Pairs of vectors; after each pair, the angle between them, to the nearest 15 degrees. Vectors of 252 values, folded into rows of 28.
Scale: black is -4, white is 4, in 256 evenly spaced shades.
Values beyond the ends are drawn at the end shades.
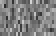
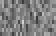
30 degrees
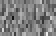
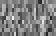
150 degrees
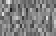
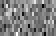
120 degrees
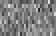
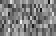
135 degrees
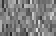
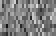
45 degrees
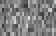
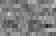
60 degrees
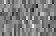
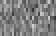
30 degrees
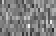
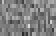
30 degrees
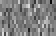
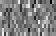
15 degrees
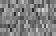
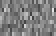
75 degrees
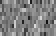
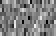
15 degrees
